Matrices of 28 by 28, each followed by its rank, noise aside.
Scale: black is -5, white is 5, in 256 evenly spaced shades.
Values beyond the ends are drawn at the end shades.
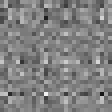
two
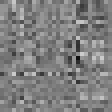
three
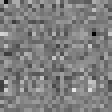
six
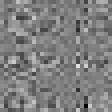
three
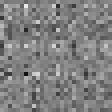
four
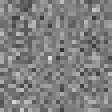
six
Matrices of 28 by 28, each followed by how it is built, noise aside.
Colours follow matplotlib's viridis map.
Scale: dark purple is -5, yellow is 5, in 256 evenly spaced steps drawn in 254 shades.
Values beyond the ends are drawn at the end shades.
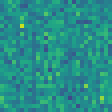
blocks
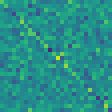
diagonal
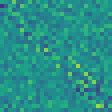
banded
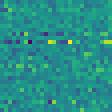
uneven rows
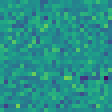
uneven rows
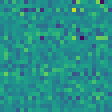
uneven rows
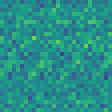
repeating columns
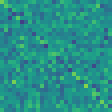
diagonal
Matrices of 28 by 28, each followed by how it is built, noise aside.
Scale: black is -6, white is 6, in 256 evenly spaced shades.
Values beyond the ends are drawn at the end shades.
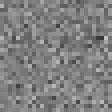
low rank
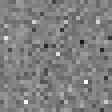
sparse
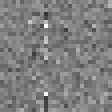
uneven columns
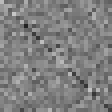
diagonal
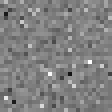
sparse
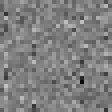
uneven columns
